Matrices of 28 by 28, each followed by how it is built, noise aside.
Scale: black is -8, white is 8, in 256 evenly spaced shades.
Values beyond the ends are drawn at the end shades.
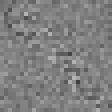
banded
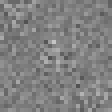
block diagonal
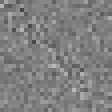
banded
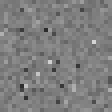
sparse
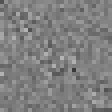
block diagonal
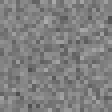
noise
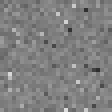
sparse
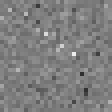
sparse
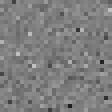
sparse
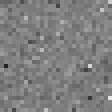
sparse
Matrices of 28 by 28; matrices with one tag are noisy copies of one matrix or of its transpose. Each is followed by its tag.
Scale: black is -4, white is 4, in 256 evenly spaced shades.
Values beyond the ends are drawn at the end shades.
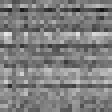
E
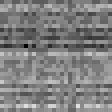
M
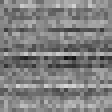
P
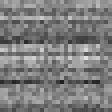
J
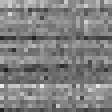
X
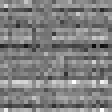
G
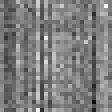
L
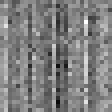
P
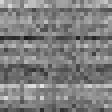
X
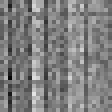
E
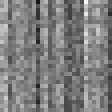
X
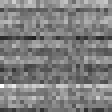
X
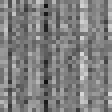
G
